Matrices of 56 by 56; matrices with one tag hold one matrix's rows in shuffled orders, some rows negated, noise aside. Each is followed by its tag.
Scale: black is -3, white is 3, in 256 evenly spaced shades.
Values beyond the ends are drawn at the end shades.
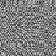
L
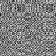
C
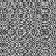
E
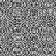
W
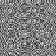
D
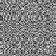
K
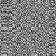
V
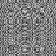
D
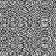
E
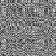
L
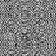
D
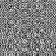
D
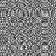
E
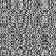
E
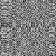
V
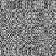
L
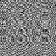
E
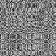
L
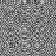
D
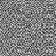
C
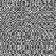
C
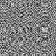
E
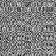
C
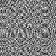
E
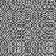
C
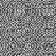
C
